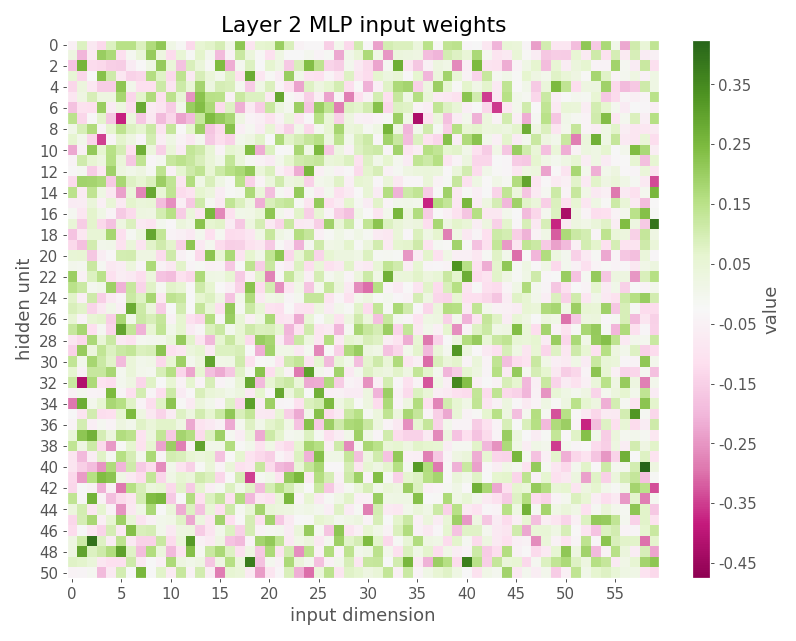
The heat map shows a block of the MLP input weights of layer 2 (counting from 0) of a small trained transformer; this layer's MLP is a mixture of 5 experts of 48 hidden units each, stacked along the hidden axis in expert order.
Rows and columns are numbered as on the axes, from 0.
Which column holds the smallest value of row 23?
30
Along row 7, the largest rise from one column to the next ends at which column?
6
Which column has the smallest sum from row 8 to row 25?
42
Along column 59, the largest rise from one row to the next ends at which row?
14
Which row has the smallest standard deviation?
11
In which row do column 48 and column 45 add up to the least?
33
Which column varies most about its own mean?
5
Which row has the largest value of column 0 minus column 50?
16
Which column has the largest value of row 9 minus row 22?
41
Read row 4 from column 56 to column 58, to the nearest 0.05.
-0.2 -0.15 0.1
